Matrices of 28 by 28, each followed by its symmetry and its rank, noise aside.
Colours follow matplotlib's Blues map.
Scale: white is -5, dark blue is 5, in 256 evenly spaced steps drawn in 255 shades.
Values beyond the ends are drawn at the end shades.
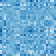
no symmetry, rank three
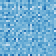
antisymmetric, rank four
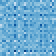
no symmetry, rank two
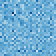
symmetric, rank four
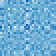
symmetric, rank two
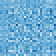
antisymmetric, rank four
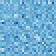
symmetric, rank four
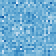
antisymmetric, rank four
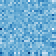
antisymmetric, rank four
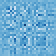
symmetric, rank three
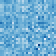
antisymmetric, rank four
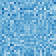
no symmetry, rank four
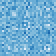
symmetric, rank four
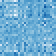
no symmetry, rank three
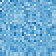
symmetric, rank four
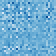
antisymmetric, rank four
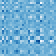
no symmetry, rank two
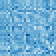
antisymmetric, rank four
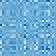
no symmetry, rank two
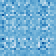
no symmetry, rank three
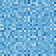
antisymmetric, rank four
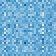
no symmetry, rank four
